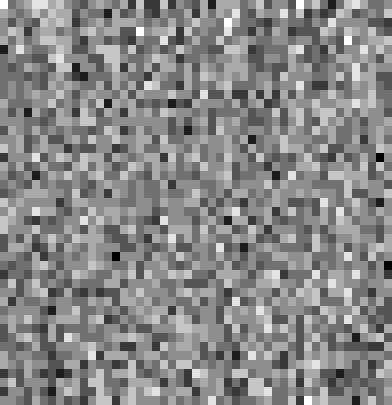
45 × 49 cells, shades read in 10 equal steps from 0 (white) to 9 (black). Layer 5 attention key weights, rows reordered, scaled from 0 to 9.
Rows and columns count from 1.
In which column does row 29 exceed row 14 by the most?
15
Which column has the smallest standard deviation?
3
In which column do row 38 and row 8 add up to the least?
9
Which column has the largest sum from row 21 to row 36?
8
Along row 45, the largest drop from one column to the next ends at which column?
39
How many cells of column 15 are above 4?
17
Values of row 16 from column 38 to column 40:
4 4 5
